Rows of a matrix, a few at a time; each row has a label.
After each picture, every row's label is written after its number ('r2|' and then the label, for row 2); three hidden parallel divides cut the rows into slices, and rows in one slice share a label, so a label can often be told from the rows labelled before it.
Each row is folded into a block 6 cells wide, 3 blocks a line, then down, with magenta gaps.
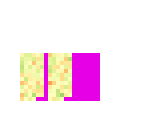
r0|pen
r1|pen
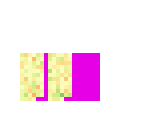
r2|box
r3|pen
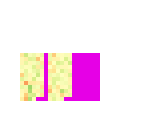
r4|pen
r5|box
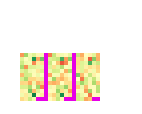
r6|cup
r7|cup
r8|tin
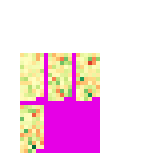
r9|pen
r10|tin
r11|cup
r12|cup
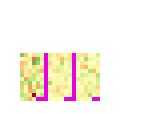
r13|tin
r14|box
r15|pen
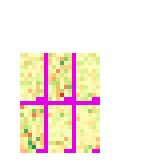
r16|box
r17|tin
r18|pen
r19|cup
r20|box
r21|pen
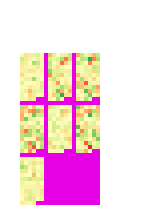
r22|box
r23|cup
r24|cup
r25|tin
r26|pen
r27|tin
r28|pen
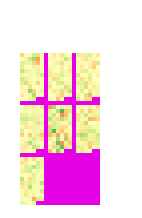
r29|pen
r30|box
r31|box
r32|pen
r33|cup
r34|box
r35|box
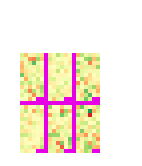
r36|tin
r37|pen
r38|cup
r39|box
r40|tin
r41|cup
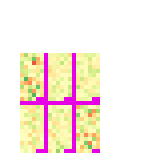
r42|cup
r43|box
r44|pen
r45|box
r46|pen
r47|cup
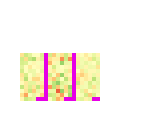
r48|pen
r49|tin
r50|box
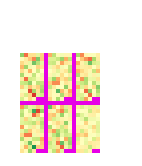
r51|tin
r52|cup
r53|tin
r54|cup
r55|tin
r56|pen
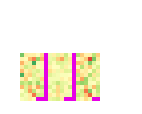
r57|tin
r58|box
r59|tin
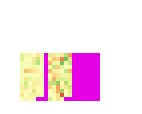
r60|box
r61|tin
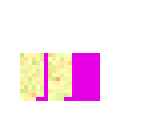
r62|box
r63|pen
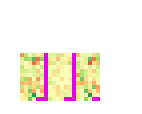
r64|cup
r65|box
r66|cup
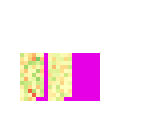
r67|tin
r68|pen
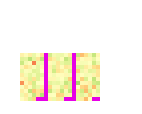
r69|pen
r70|box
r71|box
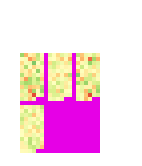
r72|tin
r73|box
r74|tin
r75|pen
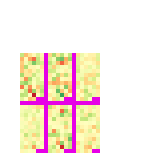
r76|tin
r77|cup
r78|pen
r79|box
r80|tin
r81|box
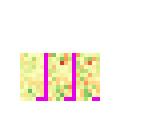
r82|pen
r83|cup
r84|cup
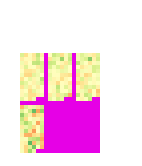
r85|box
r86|pen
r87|pen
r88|cup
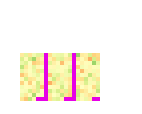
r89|pen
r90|pen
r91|box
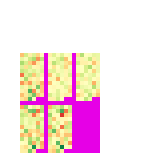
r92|cup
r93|pen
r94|pen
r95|cup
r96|cup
